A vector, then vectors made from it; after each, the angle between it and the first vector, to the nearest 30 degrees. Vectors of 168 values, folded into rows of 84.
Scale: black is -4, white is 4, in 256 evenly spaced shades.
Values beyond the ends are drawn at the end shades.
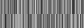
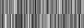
150 degrees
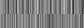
60 degrees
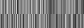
90 degrees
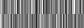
120 degrees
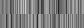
90 degrees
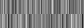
60 degrees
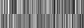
60 degrees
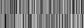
30 degrees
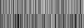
120 degrees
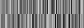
120 degrees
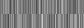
60 degrees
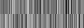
120 degrees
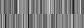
60 degrees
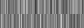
90 degrees
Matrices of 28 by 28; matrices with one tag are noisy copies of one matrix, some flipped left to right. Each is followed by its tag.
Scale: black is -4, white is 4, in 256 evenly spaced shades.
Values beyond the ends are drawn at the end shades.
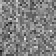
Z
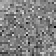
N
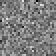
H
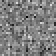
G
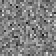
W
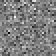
H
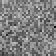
N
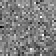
N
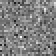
Z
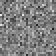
W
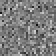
W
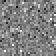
W
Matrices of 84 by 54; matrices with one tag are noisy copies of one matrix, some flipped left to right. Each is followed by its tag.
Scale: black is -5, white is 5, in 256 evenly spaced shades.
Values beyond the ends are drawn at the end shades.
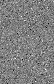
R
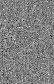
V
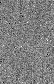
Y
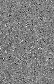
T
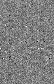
T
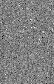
V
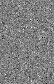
V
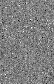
V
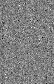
V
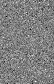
R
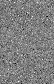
R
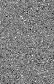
R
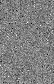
Y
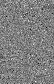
R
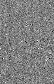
T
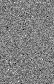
R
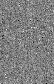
V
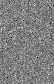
V
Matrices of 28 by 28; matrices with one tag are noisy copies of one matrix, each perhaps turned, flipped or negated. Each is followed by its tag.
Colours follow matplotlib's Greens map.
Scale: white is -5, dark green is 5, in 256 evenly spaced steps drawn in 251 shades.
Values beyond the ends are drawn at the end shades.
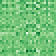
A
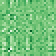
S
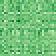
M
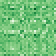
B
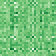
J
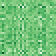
J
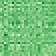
M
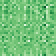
S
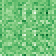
B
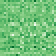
B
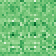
B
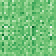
A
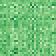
J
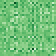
J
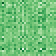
J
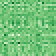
M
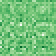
B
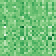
A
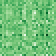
B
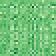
J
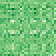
B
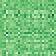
J
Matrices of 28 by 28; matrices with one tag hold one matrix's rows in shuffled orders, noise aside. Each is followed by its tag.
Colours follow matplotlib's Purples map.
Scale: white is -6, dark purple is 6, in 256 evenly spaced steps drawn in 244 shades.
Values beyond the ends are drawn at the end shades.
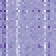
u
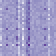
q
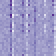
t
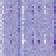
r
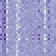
u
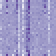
q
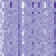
r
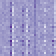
t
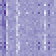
u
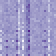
q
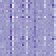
t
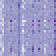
r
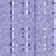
t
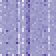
q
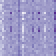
r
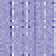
t
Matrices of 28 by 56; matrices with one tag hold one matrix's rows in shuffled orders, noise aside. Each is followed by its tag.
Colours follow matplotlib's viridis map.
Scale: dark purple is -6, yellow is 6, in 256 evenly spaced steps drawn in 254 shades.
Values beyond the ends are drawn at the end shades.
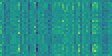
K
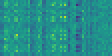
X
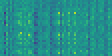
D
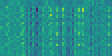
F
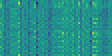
K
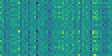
K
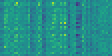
X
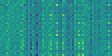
F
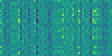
K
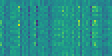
K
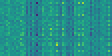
F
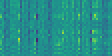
K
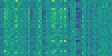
X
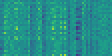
X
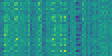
X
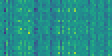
D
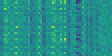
X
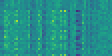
X
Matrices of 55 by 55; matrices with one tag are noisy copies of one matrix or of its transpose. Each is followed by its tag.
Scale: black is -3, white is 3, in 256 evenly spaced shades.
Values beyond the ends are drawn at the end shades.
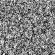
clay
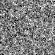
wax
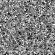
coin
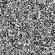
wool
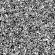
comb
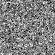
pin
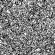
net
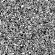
clay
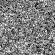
net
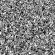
clay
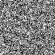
wool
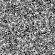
pin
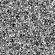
wool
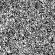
net
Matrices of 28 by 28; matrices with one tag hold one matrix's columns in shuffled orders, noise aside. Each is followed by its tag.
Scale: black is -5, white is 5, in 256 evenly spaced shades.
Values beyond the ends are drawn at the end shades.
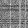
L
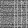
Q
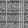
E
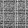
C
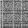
C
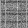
E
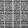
C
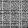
C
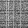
C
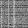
Q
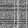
L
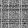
L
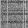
E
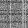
E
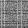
C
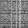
C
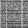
C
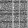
E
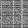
Q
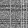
L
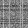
L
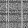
E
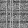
E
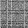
C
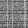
C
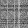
L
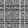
L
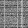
Q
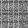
E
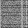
Q
